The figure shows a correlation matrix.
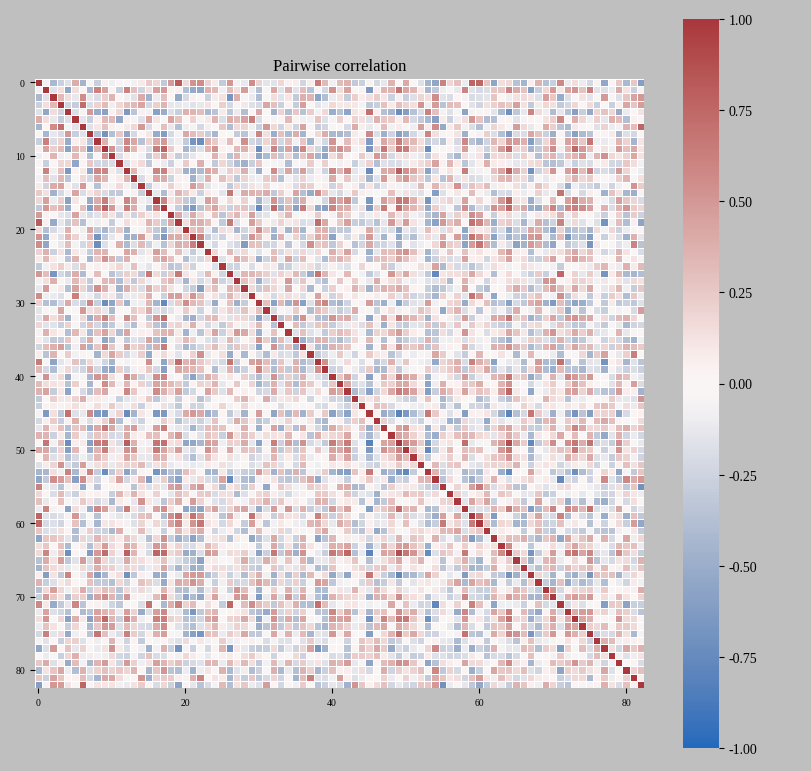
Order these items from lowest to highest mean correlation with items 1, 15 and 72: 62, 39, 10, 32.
39, 10, 62, 32
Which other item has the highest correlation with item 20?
30
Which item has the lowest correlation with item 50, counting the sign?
53
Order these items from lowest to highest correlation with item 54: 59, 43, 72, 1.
59, 1, 72, 43
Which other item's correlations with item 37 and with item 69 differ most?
22
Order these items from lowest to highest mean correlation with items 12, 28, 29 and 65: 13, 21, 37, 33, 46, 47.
37, 21, 33, 46, 13, 47
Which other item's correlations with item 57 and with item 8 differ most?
21
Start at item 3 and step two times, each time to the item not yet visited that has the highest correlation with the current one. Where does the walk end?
82
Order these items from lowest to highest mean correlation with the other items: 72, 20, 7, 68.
7, 20, 68, 72
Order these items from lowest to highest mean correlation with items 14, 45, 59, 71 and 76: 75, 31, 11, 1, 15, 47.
75, 1, 47, 11, 31, 15
